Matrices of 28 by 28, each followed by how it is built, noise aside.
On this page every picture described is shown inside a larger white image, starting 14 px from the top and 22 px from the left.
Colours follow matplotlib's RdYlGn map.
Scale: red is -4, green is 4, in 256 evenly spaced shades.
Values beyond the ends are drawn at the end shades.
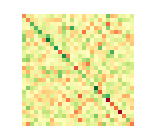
diagonal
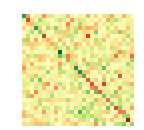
diagonal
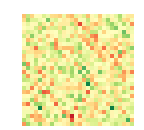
Toeplitz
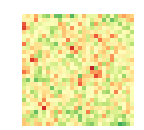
smooth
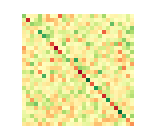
diagonal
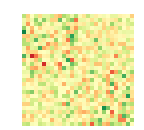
block diagonal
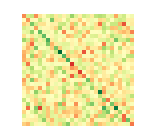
diagonal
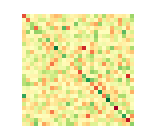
diagonal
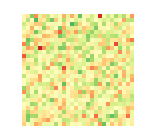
Hankel
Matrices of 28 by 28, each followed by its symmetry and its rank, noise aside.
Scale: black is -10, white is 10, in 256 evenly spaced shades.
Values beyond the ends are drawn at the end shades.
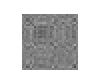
symmetric, rank two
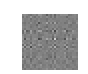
no symmetry, rank two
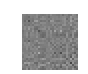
symmetric, rank three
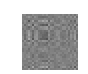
symmetric, rank one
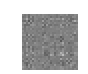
symmetric, rank three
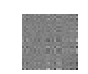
symmetric, rank one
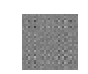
symmetric, rank one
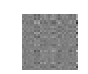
no symmetry, rank one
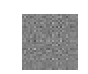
no symmetry, rank three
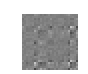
symmetric, rank two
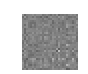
symmetric, rank three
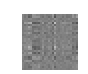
no symmetry, rank one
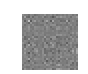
symmetric, rank three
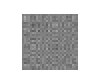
symmetric, rank two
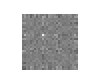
no symmetry, rank three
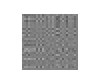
antisymmetric, rank two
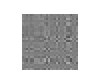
antisymmetric, rank two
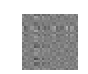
antisymmetric, rank two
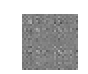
symmetric, rank two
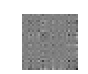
symmetric, rank two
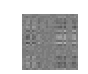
no symmetry, rank one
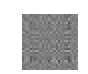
no symmetry, rank two
